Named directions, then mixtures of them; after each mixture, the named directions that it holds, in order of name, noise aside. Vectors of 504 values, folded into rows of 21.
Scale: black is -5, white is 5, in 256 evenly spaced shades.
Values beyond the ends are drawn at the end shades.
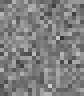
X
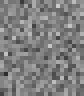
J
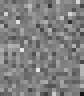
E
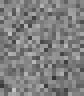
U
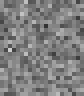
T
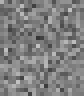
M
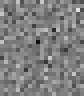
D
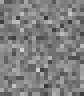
E, M, T.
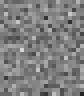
E, M.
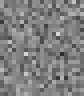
J, T, U.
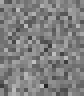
M, U.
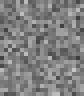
D, T.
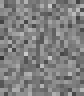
D, T, U.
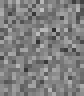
D, J.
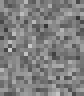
T.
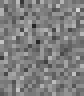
D, J.
